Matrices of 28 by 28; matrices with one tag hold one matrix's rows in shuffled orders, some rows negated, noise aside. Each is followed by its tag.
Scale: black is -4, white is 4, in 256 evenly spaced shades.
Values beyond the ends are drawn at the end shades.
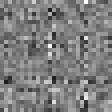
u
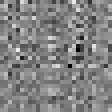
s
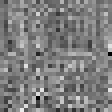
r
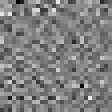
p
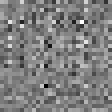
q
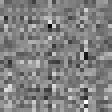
u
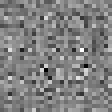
q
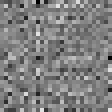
r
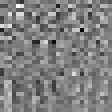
p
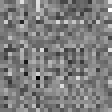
r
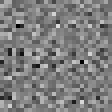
p
